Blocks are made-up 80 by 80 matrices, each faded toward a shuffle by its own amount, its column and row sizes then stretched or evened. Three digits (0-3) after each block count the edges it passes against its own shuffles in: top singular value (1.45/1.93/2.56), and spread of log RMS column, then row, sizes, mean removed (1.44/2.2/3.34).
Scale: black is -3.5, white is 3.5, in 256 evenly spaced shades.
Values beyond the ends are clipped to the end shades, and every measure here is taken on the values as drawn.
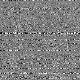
1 0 3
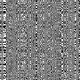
3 3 0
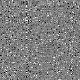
2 1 1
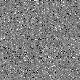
1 0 1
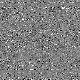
0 0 2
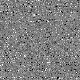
1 0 2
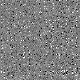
1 2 1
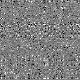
2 1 2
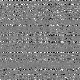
2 0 3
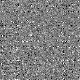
0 1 2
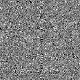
1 1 1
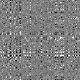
3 2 2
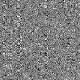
2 1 0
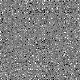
1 1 1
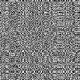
3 1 2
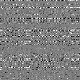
3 0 3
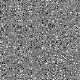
1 2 1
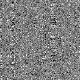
1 2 0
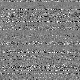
0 0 3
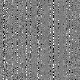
2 3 0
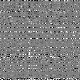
2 1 3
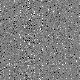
0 2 0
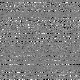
0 0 3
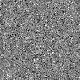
1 0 0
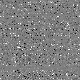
0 0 2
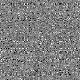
2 0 2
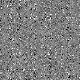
1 2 1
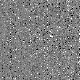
0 2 0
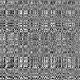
3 2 3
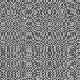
3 1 1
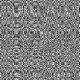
3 2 0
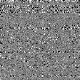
1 1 2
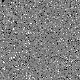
0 1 1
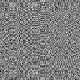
3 0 0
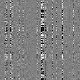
3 3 1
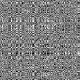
3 2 2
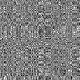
3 1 1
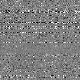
2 1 3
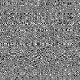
2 0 2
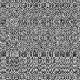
3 0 2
